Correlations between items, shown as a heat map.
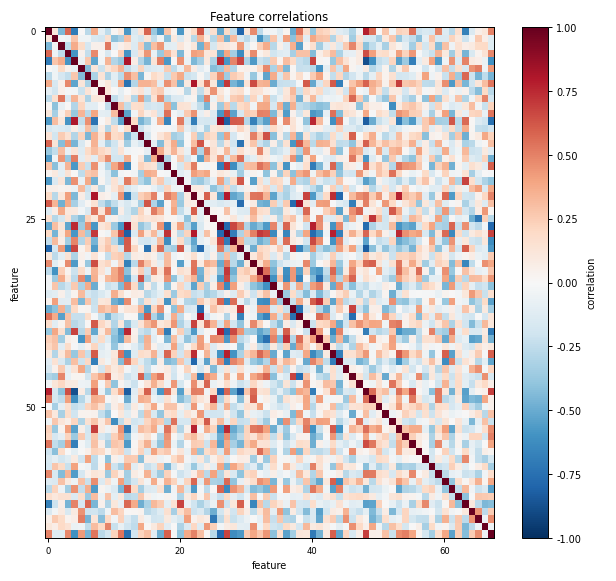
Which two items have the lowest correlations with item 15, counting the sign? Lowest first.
29, 37
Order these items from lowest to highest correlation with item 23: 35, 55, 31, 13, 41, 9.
9, 35, 13, 31, 55, 41
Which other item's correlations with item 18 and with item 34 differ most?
27
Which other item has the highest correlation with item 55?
48
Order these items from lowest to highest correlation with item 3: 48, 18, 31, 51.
51, 18, 31, 48
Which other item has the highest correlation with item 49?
25
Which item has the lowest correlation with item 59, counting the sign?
4
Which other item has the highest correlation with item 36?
41
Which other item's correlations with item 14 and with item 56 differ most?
63
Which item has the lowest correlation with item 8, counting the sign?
65
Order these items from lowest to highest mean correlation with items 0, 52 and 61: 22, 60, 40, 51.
60, 22, 51, 40
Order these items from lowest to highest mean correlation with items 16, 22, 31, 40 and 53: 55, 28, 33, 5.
28, 5, 55, 33
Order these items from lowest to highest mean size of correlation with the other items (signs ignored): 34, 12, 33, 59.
59, 34, 33, 12
